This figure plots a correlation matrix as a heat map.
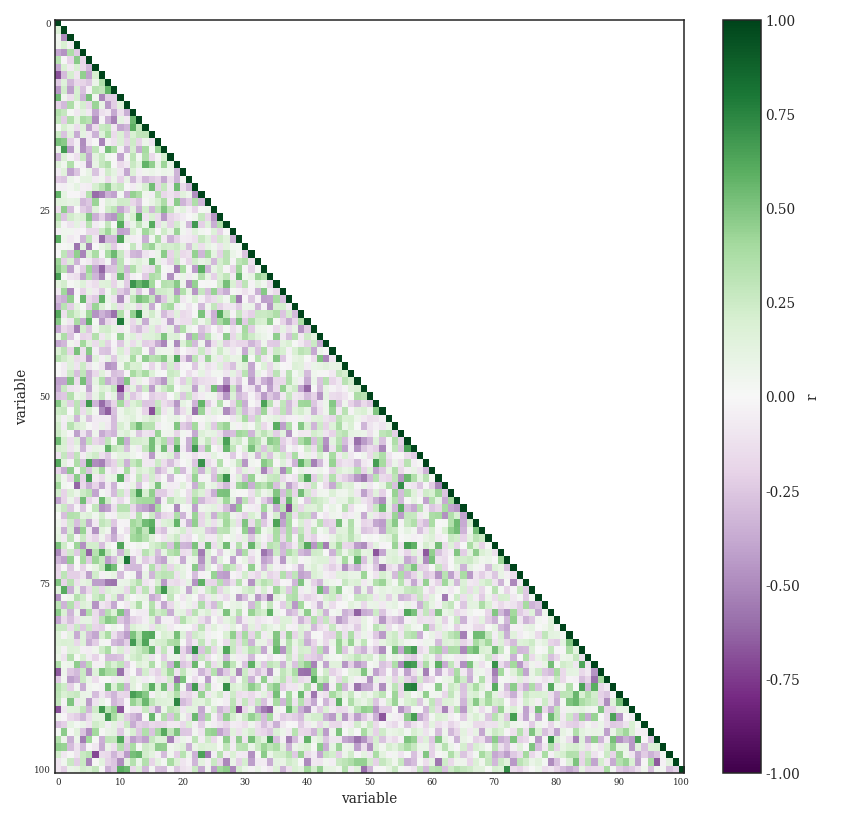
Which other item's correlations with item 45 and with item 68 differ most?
95
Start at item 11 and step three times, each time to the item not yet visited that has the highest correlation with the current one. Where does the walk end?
10
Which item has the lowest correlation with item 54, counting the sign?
36
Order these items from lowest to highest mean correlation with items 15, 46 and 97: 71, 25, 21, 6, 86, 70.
21, 6, 25, 86, 71, 70
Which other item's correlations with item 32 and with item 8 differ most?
9
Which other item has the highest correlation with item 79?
96
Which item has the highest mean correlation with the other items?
35
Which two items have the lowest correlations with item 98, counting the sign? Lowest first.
6, 24
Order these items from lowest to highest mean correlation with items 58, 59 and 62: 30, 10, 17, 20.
30, 17, 20, 10
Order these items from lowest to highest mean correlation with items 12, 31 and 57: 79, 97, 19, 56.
97, 79, 19, 56
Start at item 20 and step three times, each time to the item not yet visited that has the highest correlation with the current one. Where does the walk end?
87
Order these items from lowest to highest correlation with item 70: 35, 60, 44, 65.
65, 60, 44, 35
